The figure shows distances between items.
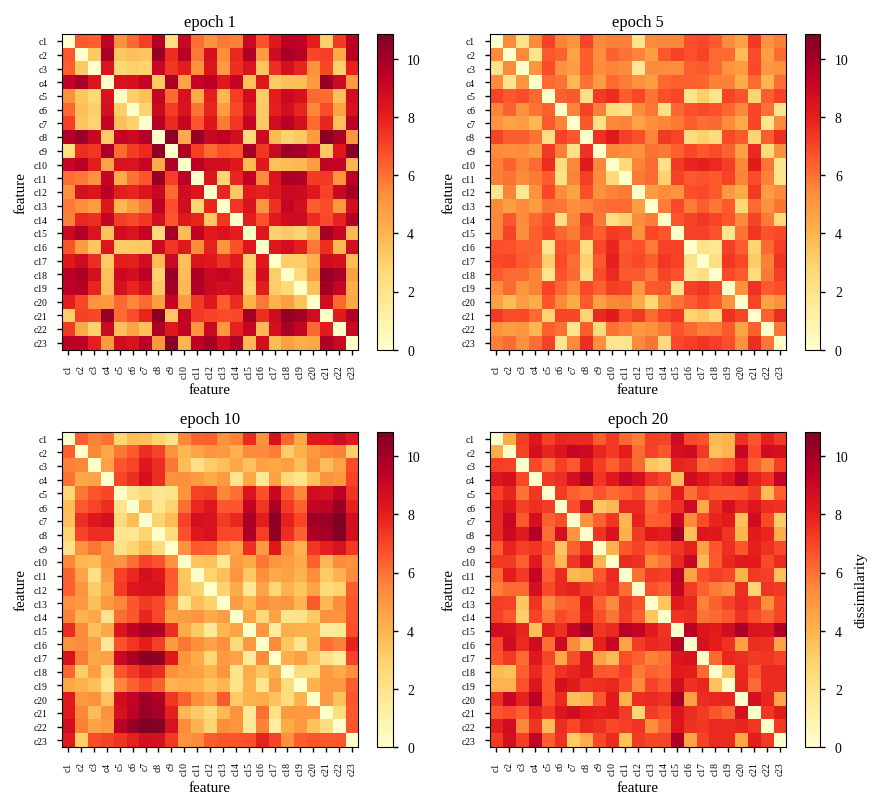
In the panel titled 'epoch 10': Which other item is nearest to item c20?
c18
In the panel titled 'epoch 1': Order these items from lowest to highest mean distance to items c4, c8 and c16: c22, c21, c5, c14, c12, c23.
c23, c5, c22, c14, c12, c21
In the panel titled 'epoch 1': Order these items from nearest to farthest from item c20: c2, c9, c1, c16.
c16, c2, c1, c9
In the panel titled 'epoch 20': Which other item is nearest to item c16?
c8
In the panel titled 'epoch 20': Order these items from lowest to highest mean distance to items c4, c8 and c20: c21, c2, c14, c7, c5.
c7, c5, c14, c21, c2
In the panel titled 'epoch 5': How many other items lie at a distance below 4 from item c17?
5
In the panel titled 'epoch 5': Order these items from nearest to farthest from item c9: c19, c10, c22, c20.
c22, c20, c10, c19
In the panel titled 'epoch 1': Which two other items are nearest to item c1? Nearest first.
c9, c21
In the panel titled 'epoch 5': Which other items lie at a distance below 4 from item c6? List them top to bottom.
c10, c11, c14, c23
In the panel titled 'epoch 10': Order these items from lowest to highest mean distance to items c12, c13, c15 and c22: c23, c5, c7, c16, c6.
c16, c23, c5, c6, c7
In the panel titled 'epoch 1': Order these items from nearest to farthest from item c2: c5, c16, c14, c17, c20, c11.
c5, c16, c11, c20, c14, c17
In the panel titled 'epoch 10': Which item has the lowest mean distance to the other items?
c19
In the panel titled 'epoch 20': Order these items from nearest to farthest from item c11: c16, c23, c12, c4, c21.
c23, c16, c12, c21, c4
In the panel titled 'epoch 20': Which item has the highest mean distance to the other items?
c15
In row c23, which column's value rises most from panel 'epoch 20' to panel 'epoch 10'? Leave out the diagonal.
c7
